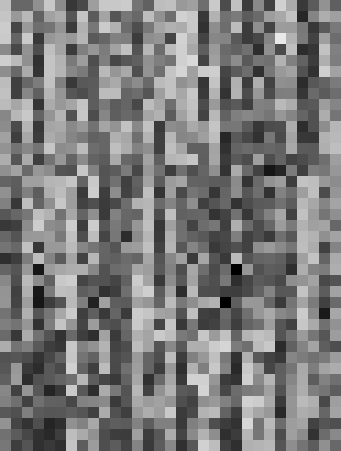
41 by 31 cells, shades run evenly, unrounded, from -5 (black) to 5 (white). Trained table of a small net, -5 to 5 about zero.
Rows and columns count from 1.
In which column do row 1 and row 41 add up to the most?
20
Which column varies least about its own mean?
31
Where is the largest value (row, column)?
4, 26
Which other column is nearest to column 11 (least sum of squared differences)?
12
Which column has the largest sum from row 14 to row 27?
14
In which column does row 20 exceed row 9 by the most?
28
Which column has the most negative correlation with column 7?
15
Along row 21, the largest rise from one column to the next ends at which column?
9
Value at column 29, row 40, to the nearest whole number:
-3
